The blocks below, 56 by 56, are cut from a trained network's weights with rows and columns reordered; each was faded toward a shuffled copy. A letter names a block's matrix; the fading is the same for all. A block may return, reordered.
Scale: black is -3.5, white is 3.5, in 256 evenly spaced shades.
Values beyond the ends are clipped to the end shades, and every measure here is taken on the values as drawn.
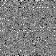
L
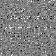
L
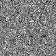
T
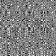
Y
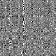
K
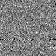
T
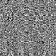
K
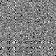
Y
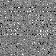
L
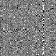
K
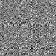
K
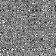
L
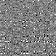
L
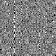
K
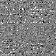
L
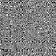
Y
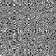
Y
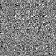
T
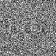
T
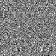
T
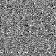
T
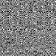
Y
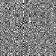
K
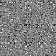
L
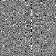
K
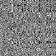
Y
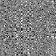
Y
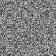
T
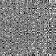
Y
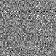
T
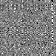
K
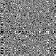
Y
